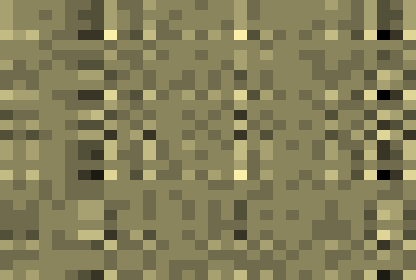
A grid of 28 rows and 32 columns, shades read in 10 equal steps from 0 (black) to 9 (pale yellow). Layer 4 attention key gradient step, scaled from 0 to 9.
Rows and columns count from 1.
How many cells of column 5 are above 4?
22
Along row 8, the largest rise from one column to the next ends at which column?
30
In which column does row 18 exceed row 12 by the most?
19
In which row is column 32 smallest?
14
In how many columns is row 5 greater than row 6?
13
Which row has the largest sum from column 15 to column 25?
18
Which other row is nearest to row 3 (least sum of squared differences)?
11
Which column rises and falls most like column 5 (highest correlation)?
10
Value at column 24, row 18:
4
